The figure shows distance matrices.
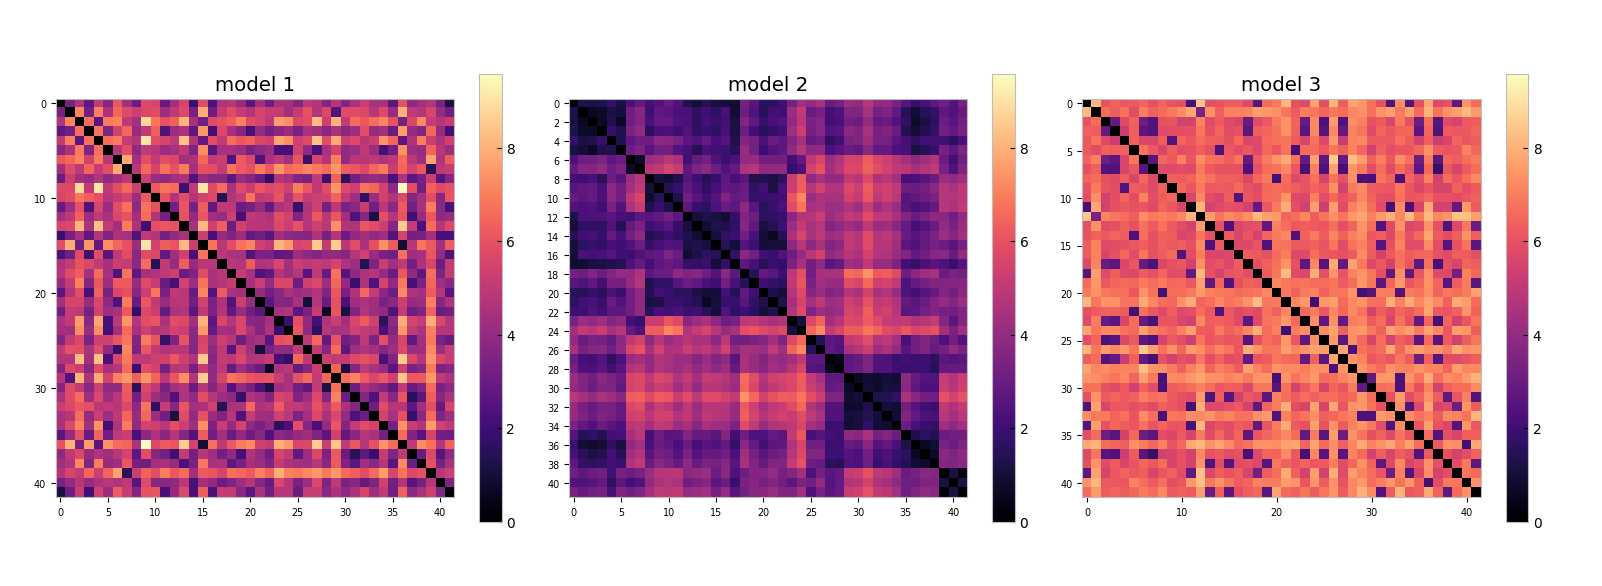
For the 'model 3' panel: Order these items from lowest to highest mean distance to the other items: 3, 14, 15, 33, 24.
3, 15, 14, 33, 24
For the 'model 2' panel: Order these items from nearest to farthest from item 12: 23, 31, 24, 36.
36, 23, 24, 31
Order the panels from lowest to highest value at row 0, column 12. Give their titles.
model 2, model 1, model 3
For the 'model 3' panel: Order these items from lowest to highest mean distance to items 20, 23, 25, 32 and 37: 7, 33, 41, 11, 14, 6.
7, 6, 11, 33, 14, 41
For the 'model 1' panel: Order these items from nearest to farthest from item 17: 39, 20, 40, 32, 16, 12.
32, 40, 12, 16, 39, 20
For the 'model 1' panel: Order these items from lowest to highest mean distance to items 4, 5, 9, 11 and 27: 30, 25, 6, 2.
30, 25, 6, 2
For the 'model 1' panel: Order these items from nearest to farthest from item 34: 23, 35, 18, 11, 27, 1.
23, 27, 35, 18, 11, 1
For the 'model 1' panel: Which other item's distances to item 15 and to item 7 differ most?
36
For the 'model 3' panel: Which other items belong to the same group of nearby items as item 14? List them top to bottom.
5, 22
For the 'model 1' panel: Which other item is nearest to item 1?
29
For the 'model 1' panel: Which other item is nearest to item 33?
12
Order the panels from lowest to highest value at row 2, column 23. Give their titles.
model 3, model 2, model 1
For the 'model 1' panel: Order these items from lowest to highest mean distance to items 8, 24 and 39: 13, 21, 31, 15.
21, 31, 13, 15
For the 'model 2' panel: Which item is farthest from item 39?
31
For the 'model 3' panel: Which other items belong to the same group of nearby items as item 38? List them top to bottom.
13, 15, 19, 31, 41
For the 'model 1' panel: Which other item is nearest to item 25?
11
